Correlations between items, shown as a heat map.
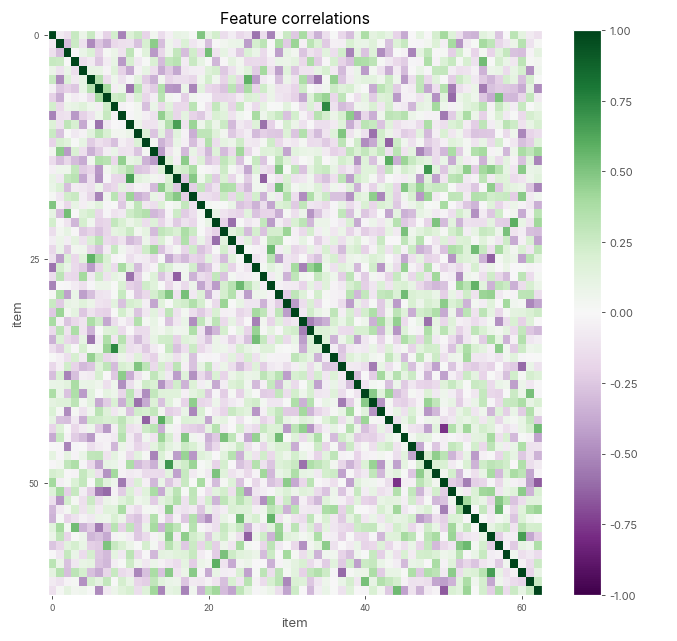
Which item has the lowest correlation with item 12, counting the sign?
43
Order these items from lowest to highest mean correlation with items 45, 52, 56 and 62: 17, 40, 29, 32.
40, 32, 17, 29
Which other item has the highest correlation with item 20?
2
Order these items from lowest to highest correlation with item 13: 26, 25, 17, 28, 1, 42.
17, 25, 26, 28, 42, 1
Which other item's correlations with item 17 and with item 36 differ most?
45
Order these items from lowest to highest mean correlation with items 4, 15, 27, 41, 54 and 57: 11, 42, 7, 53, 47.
11, 42, 47, 7, 53
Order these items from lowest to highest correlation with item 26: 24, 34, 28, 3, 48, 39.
39, 3, 24, 28, 48, 34
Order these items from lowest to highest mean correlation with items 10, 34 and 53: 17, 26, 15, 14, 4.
4, 17, 14, 26, 15
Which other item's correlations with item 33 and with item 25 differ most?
5
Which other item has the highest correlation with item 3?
55
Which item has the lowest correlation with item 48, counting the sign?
32
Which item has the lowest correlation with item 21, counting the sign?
23
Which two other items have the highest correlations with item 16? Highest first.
10, 18
